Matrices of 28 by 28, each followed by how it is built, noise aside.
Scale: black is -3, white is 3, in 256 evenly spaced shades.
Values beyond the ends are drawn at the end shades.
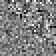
upper triangular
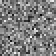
noise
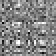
low rank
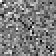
diagonal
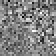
upper triangular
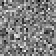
noise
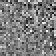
upper triangular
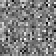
low rank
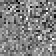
upper triangular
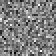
noise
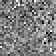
upper triangular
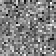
noise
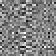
low rank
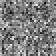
blocks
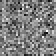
blocks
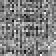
blocks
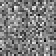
blocks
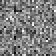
blocks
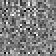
low rank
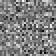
blocks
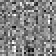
low rank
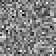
noise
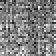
blocks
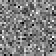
noise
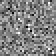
diagonal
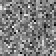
noise
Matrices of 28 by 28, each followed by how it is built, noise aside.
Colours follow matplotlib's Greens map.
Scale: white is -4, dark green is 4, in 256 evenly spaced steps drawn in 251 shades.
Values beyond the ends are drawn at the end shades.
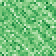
Toeplitz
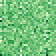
uneven columns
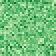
noise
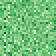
uneven columns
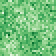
smooth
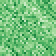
Toeplitz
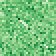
diagonal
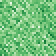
Toeplitz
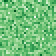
noise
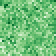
smooth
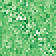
banded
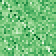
diagonal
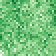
smooth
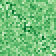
banded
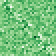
banded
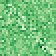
banded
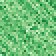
Toeplitz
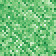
Toeplitz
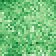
smooth
